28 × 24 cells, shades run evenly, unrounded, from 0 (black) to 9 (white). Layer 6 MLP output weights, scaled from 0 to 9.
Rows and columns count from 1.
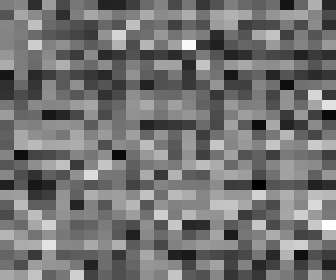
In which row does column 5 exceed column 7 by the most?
27
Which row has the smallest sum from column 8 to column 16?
6
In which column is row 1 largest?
23
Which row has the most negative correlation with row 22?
24
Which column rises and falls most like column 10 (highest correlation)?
17
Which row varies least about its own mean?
14
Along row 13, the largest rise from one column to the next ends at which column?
20
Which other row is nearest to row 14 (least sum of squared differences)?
2
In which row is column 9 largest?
4
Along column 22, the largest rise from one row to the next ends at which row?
25
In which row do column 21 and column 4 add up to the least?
12
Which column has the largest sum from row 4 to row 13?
10
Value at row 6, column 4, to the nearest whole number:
5
